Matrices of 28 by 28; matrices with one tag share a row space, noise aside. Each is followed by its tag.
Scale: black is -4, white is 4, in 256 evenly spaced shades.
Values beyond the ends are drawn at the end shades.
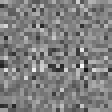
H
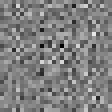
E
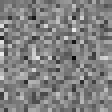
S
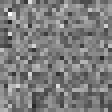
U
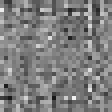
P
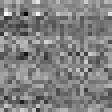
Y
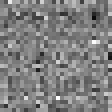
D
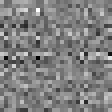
Y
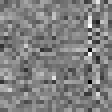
P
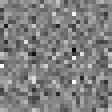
S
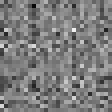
S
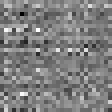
Y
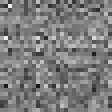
D
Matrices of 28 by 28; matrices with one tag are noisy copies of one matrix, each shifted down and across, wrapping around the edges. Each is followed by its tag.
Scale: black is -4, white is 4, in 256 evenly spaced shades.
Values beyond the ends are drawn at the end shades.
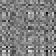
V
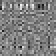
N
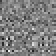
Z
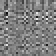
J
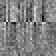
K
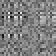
V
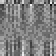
K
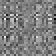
V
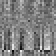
K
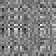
V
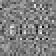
Z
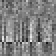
K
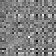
V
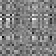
V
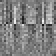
K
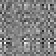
V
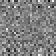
Z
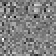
Z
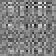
V
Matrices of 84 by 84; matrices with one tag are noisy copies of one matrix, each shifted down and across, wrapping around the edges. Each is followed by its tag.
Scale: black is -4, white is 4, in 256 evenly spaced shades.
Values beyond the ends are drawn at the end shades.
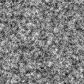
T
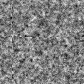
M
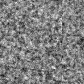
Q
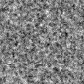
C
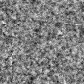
Q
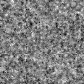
C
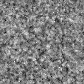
C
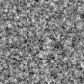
M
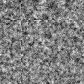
M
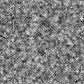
M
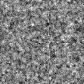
M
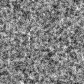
Q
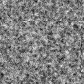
C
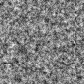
M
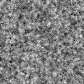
T
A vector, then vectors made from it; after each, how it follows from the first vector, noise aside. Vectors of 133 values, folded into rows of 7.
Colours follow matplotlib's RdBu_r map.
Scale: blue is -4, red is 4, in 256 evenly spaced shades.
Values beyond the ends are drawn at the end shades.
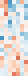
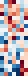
reversed, scaled up.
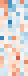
copied.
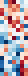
reversed, scaled up.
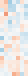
shrunk.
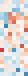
wrapped around, negated.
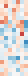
wrapped around.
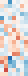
wrapped around.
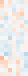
wrapped around, negated, shrunk.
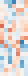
wrapped around.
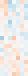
shrunk.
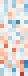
wrapped around.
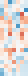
wrapped around, negated.
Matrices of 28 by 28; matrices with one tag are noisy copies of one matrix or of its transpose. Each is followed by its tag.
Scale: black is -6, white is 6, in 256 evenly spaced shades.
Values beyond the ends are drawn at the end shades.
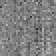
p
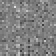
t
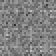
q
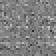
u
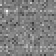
q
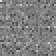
u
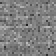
u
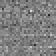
q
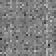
q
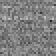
t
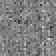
p
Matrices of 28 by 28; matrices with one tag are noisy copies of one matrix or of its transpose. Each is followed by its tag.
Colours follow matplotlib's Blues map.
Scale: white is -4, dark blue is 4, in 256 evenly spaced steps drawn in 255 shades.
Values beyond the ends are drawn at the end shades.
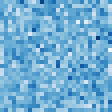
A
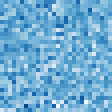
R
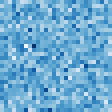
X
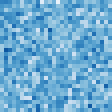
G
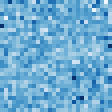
A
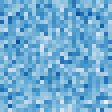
R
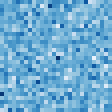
G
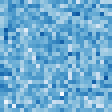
X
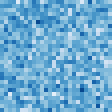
R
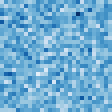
R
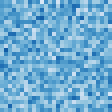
G
